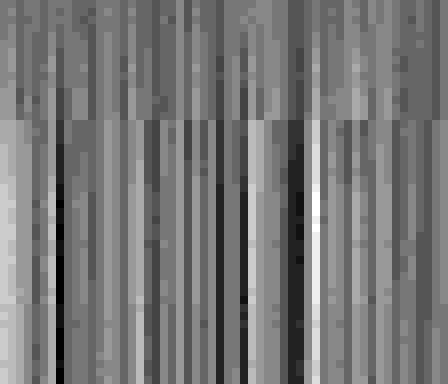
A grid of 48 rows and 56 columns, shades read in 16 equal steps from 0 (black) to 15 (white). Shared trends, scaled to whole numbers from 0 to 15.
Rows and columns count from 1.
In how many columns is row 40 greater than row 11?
24
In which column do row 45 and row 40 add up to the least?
8
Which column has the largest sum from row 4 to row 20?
40
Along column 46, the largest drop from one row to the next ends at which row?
16
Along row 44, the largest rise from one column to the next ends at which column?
32
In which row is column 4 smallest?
3
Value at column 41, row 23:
6
